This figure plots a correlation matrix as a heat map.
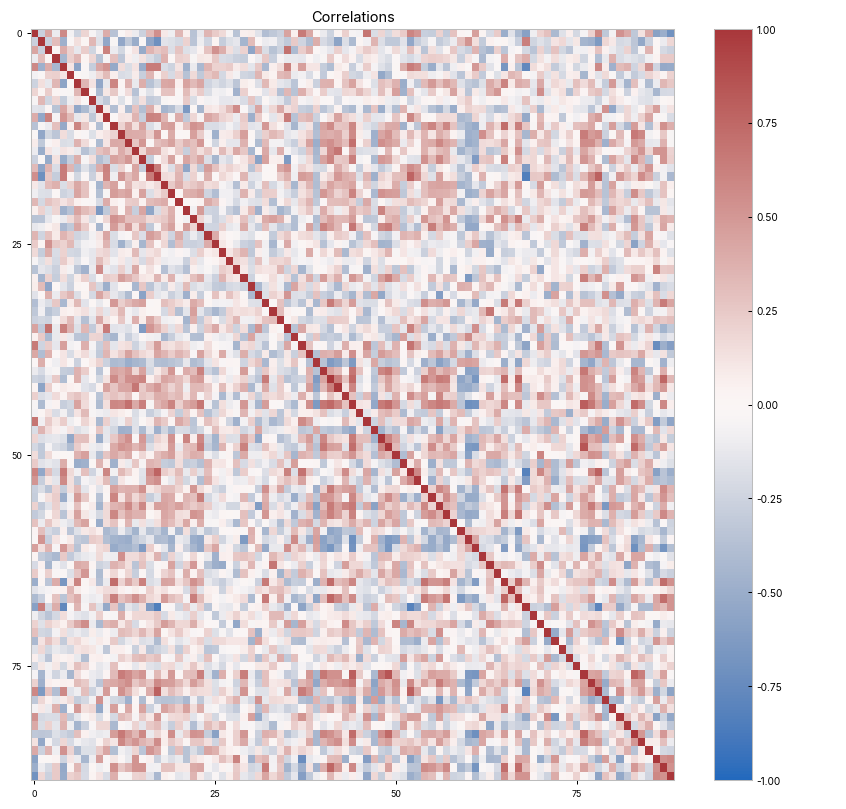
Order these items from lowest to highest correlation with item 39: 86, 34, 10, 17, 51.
17, 10, 34, 86, 51
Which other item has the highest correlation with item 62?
12
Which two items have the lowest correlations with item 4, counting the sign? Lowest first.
68, 65
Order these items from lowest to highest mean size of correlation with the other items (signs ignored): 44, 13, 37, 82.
82, 37, 13, 44
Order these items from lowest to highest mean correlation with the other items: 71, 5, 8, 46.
8, 5, 46, 71
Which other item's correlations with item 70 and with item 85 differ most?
63
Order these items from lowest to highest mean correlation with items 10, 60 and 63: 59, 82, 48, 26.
26, 48, 82, 59
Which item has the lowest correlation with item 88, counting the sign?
0
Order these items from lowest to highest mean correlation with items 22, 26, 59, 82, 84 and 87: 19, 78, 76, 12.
19, 78, 12, 76
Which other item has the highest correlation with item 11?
65
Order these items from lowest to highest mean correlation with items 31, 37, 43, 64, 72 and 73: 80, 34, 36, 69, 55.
36, 34, 69, 80, 55
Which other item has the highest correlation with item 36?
60
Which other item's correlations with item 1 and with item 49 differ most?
76
